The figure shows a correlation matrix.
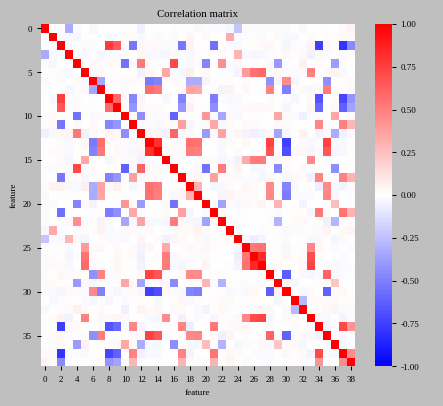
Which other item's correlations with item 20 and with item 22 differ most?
16
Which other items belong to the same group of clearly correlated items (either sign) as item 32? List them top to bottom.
31
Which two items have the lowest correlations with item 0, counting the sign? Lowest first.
3, 24
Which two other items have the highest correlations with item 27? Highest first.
26, 33
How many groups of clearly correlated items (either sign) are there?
7
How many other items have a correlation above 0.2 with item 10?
3
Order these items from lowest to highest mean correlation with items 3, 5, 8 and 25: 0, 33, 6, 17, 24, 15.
17, 0, 6, 24, 15, 33
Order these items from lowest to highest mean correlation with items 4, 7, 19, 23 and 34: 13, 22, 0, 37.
0, 22, 37, 13
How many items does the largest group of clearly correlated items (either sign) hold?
9
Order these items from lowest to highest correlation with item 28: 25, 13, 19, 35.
25, 19, 35, 13
